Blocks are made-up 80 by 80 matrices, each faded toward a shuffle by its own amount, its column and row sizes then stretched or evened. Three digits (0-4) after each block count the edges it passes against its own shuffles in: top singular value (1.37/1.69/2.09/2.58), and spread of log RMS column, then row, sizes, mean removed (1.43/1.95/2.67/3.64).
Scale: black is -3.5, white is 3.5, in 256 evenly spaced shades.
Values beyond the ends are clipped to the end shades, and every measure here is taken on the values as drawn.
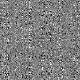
2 3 1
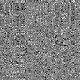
3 1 0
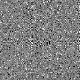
3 2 1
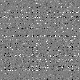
0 1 3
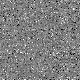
1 0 1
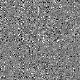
1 2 2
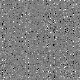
0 2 1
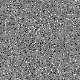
0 1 0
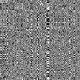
4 3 0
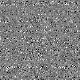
0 1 3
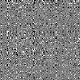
3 3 3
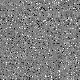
1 0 1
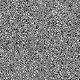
1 2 0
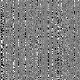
3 4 1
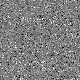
0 0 1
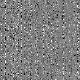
2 3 0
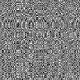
4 2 1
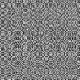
4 2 2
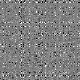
3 3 3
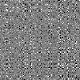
3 3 2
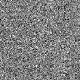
2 1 1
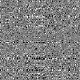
3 2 3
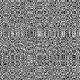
4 1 1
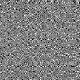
3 1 2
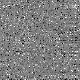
2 1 1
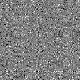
3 0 1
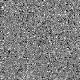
1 1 1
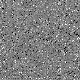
1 1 0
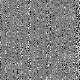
1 4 0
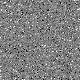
0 0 1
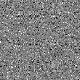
2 0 1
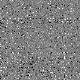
0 1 2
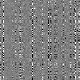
4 4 1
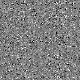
1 1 2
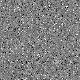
0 1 0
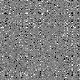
3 2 1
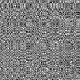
4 0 1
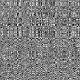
4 2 2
